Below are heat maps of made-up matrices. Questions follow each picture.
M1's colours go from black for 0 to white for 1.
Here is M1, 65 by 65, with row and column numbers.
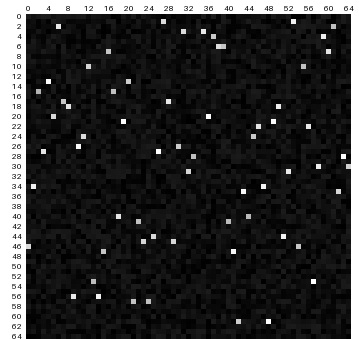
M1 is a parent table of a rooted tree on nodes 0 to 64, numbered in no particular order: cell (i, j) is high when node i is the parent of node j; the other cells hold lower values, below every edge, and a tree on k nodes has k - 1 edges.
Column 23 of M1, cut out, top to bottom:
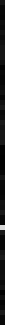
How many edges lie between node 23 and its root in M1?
6
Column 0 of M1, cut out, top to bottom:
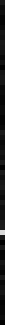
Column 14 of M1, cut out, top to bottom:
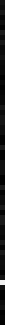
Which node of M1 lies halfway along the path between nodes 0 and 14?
22
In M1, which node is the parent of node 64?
30
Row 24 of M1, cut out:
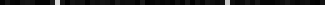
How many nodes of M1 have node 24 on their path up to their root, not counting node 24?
4
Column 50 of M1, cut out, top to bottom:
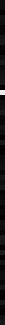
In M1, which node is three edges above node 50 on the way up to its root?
41
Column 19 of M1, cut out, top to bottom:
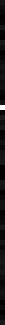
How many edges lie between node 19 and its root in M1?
5
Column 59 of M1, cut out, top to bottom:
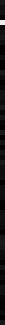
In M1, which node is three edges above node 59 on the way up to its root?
53
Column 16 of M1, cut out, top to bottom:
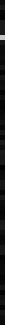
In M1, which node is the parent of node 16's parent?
17
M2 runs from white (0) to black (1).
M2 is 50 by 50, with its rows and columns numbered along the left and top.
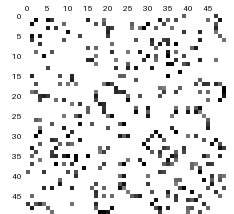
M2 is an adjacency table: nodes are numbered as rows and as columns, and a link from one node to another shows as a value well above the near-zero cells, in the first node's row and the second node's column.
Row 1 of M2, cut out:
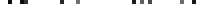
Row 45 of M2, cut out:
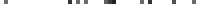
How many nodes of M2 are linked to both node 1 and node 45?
4
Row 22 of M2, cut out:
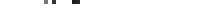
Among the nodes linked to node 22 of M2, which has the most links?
node 19
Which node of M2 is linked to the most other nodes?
node 37
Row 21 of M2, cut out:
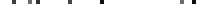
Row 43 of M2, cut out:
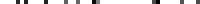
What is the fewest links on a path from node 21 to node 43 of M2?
2
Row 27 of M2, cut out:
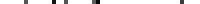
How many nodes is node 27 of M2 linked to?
6
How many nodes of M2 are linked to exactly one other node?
1
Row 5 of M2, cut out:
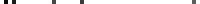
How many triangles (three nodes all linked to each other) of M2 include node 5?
2
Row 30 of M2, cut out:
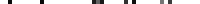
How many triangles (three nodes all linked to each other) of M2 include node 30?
4
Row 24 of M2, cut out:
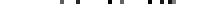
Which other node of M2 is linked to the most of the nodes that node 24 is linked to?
node 23
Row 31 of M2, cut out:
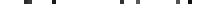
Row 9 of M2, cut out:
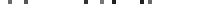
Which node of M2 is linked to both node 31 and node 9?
node 6
